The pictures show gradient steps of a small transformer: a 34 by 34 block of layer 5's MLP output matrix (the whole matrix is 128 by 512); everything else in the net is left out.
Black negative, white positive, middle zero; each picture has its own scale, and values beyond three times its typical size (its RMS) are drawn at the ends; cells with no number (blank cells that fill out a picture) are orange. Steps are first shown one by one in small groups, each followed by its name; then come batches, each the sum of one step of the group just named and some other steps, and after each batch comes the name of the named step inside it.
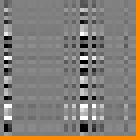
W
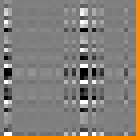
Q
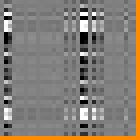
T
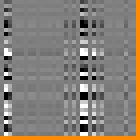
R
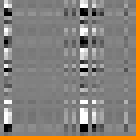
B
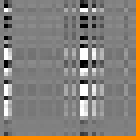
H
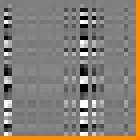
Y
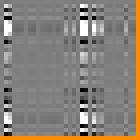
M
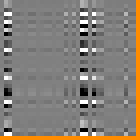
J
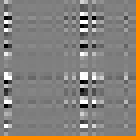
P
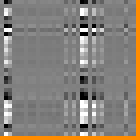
R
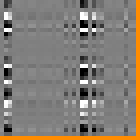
R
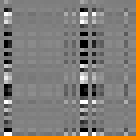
J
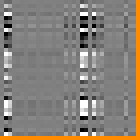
R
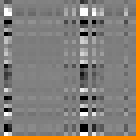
R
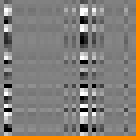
W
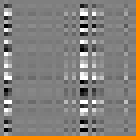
P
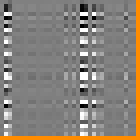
P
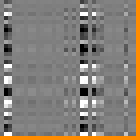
Y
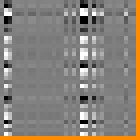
H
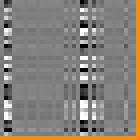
W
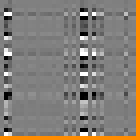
R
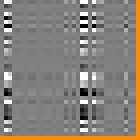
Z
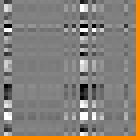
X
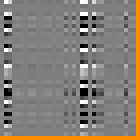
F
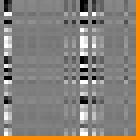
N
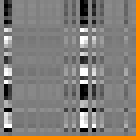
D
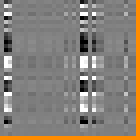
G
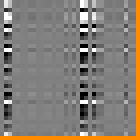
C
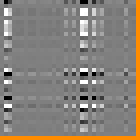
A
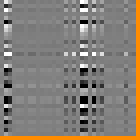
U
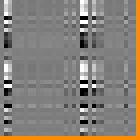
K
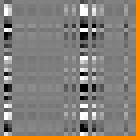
X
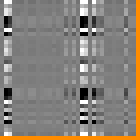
F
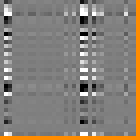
G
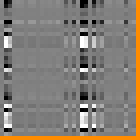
D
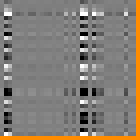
F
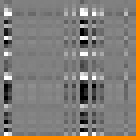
U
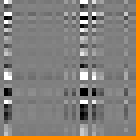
Z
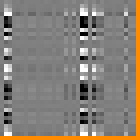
F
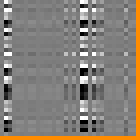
U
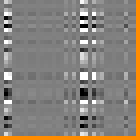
Z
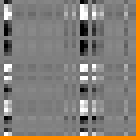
G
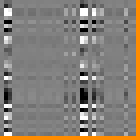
U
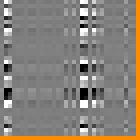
Z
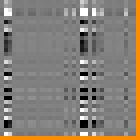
K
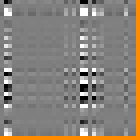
A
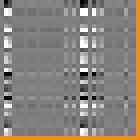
A
